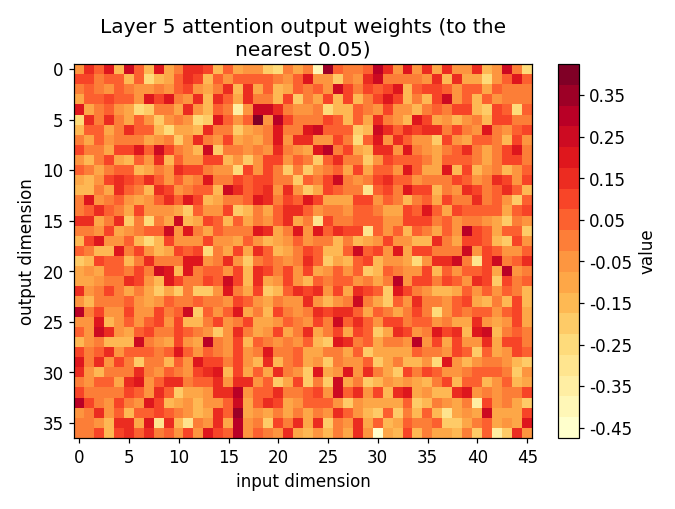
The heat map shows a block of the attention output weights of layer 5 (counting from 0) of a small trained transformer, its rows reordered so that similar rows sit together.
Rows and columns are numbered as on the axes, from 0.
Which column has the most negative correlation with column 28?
31
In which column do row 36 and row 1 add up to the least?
42
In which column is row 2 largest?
26
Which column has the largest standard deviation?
16
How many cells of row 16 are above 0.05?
12
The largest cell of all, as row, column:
5, 18
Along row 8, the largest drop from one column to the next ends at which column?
14
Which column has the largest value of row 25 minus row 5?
8
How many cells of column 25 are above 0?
12
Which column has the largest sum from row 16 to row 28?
28
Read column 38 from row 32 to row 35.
0.15 -0.1 -0.1 -0.2
